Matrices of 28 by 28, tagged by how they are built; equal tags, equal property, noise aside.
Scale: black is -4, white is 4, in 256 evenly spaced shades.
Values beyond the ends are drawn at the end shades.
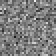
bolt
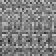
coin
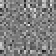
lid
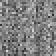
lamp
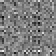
lid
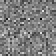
lid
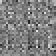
lid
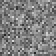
bolt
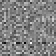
lid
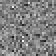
lid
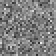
bolt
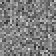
bolt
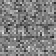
coin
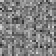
lamp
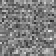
lamp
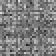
lamp
